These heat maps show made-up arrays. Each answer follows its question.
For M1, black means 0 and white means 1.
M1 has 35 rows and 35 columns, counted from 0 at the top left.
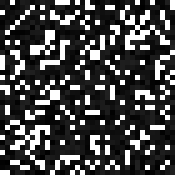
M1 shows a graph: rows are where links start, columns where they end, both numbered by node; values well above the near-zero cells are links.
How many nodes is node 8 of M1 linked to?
11
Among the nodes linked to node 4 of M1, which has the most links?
node 3
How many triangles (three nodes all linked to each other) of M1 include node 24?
0
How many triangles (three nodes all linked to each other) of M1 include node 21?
3
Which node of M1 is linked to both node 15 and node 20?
node 17
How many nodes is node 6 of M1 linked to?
8
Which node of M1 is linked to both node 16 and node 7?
node 10
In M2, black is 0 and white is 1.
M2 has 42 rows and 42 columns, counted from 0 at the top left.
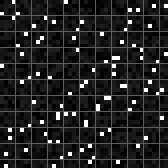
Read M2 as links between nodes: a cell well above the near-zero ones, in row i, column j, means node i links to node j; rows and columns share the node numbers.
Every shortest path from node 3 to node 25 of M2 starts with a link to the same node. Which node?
node 4
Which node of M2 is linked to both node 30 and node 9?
node 10
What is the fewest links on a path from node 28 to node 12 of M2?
3
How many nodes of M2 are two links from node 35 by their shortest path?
3
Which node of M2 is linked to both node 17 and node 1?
node 38
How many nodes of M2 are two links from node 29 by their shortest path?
3
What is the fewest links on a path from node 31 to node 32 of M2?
4
